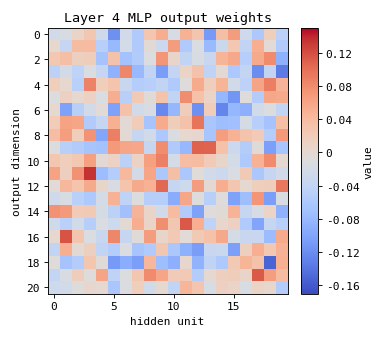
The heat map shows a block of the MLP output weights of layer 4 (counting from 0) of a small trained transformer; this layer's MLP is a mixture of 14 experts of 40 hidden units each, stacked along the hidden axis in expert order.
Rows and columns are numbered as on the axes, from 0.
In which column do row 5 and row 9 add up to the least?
15
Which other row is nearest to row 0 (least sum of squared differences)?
20
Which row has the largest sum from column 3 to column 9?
12
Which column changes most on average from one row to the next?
9
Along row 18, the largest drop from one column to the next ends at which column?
18
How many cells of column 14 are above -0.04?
17
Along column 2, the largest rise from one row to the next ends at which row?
7
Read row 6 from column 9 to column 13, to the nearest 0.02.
-0.12 -0.08 0.02 -0.12 0.02
